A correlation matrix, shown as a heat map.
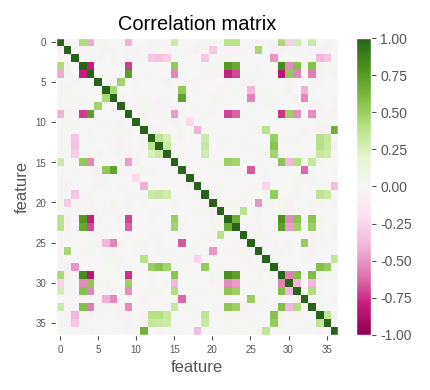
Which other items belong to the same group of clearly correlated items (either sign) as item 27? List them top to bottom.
11, 18, 36
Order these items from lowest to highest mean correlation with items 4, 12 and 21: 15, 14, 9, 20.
15, 20, 14, 9
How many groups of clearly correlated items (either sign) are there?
8
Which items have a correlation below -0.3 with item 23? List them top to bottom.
4, 9, 30
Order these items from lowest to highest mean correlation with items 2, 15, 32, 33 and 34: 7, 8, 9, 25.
9, 7, 8, 25
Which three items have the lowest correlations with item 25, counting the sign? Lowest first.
16, 7, 6
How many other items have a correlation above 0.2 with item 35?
6
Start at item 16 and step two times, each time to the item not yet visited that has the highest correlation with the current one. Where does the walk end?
6
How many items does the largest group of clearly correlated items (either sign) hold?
11
